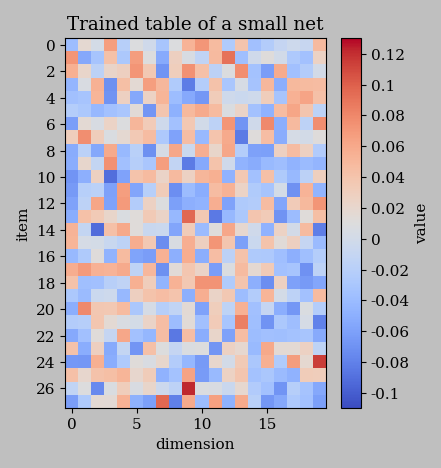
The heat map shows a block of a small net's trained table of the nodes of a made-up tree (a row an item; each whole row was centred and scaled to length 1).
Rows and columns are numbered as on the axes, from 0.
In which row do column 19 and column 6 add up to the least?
27
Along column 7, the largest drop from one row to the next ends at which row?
17
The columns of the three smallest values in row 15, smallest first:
7, 13, 19
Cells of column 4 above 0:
17
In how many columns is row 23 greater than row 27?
11
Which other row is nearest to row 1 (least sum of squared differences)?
15
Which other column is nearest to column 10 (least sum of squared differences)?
8
